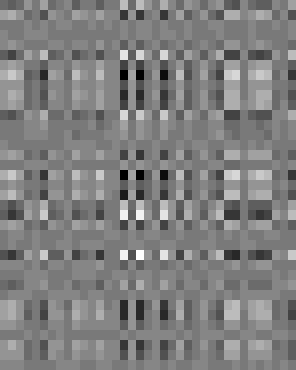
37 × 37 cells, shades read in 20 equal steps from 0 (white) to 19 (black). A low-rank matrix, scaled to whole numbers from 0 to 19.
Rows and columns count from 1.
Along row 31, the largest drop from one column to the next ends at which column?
17
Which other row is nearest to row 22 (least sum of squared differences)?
26
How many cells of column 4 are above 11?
3
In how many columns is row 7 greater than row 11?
6
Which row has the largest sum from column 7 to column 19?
31
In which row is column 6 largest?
8
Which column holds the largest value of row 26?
30
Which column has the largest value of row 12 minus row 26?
18
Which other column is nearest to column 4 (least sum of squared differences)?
35
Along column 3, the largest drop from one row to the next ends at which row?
23
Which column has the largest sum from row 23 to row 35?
16
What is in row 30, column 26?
9
